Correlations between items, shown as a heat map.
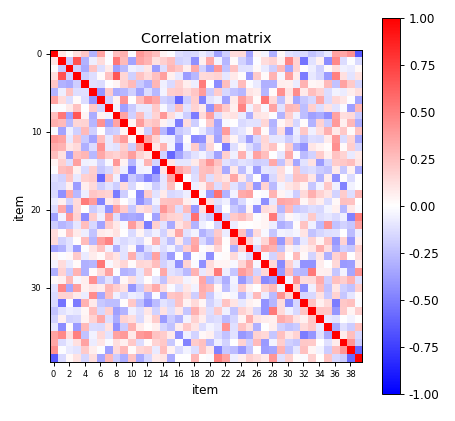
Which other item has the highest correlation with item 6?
27
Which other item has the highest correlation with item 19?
4
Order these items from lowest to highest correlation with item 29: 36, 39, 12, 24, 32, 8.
24, 8, 39, 12, 32, 36
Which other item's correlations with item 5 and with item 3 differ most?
8
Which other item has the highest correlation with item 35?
22
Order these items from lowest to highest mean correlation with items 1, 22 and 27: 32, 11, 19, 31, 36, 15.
32, 19, 15, 31, 36, 11
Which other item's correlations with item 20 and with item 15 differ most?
2
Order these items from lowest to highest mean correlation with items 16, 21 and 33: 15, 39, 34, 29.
34, 29, 15, 39
